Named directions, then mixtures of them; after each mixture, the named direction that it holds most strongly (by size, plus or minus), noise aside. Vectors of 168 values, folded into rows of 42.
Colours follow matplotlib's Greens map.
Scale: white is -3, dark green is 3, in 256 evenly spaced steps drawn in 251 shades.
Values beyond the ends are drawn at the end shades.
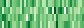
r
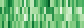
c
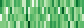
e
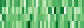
r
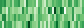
r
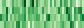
e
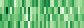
e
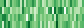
r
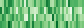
c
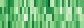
c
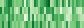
c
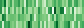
r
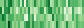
c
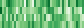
c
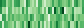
e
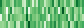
e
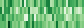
c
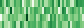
e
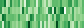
r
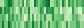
c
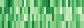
c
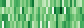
r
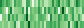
e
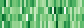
r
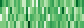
e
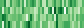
r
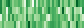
e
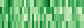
c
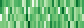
e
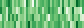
e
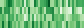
c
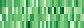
e
